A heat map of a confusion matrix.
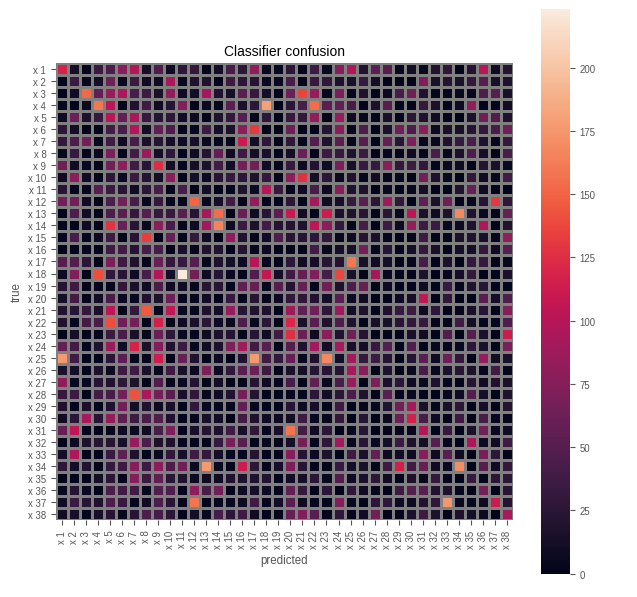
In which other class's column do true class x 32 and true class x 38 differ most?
x 35
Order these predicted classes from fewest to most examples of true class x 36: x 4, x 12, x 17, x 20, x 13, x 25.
x 4, x 17, x 25, x 13, x 20, x 12
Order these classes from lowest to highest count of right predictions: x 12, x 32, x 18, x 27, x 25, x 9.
x 32, x 27, x 25, x 18, x 9, x 12
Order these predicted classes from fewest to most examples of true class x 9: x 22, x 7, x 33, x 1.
x 33, x 22, x 7, x 1
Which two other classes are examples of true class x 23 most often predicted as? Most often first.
x 20, x 38
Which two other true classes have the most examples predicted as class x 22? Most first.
x 4, x 14
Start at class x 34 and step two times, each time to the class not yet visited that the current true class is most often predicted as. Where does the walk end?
x 14
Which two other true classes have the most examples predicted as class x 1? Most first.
x 25, x 27
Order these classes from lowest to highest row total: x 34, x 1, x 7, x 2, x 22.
x 2, x 7, x 22, x 1, x 34
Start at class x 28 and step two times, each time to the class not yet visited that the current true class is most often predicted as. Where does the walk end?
x 16
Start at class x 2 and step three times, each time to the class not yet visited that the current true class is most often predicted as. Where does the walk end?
x 8
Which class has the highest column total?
x 5
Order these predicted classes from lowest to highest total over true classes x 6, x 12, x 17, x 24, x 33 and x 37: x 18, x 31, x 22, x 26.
x 18, x 26, x 22, x 31
